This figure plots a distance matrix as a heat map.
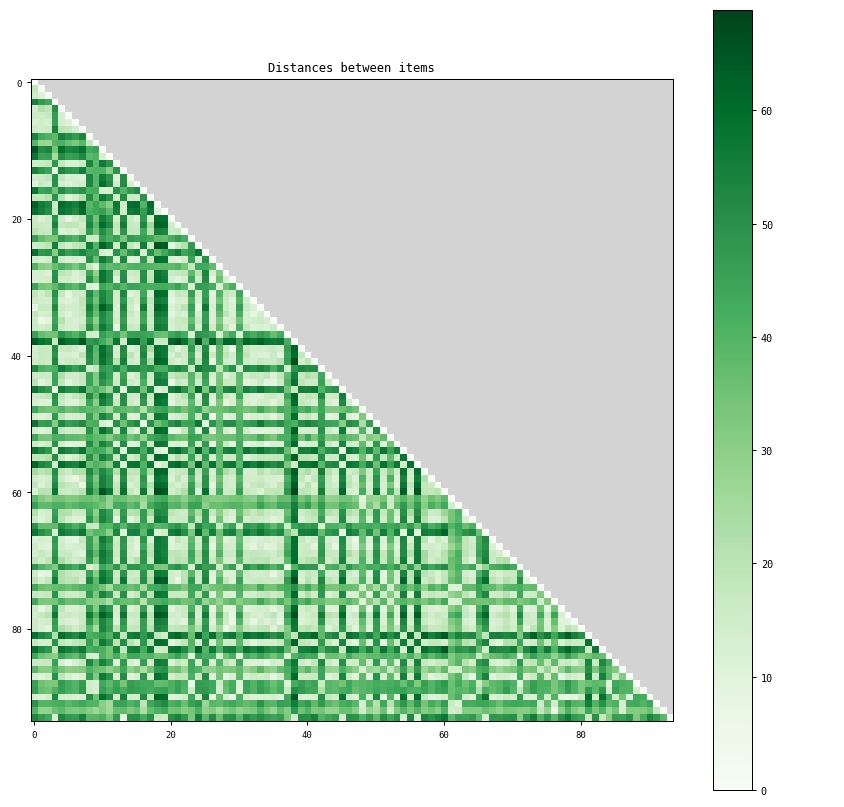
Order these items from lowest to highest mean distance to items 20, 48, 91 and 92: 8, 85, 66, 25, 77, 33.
77, 85, 25, 33, 8, 66
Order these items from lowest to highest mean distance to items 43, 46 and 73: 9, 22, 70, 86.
70, 22, 86, 9
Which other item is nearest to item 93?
13
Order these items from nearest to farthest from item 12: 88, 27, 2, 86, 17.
17, 2, 86, 27, 88
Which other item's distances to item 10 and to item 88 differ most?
23
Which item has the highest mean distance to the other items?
38
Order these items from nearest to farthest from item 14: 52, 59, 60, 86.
59, 60, 86, 52
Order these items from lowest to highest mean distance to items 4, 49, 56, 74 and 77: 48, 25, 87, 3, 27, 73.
87, 73, 48, 27, 3, 25
